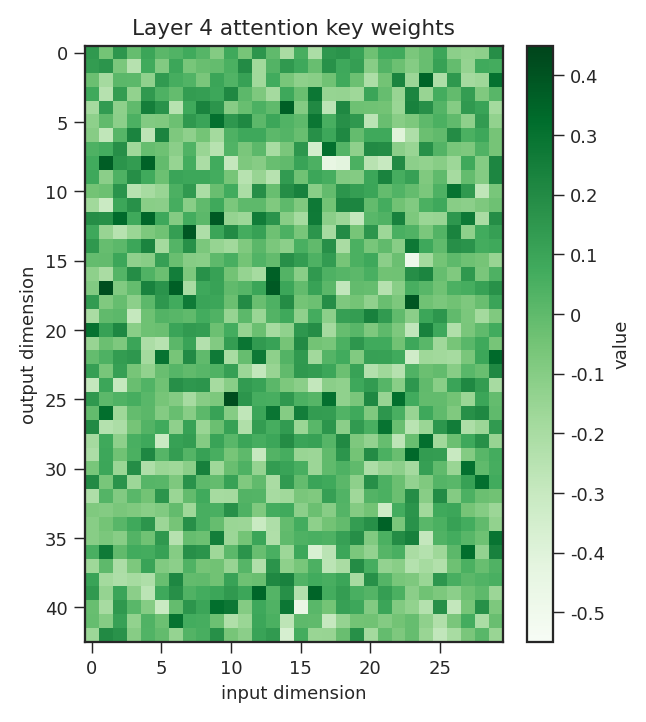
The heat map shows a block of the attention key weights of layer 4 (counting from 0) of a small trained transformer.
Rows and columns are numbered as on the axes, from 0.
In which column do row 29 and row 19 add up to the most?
20
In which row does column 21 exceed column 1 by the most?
27
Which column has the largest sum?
7
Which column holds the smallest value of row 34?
12
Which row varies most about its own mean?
8
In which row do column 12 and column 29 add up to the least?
34
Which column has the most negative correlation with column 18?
4
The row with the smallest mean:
37
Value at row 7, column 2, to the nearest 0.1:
0.2
